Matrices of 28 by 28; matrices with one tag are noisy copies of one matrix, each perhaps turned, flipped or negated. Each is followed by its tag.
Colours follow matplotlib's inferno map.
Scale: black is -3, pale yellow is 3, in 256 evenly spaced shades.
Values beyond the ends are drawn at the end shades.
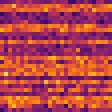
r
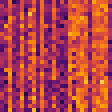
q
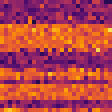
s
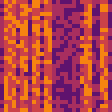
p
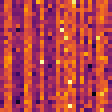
r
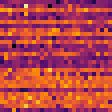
q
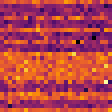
p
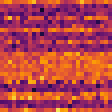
p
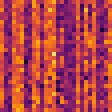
r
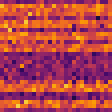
p
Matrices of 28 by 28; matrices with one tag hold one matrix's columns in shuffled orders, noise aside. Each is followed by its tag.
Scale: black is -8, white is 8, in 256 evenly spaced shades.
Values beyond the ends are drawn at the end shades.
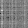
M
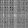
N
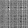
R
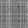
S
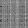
S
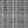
N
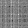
S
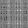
M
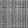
R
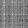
S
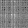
N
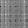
S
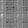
N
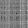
M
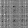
S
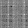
S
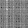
R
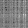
N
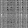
N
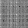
S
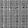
R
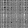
N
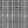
N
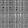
N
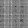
S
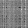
R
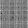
M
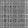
S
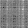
R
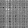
R
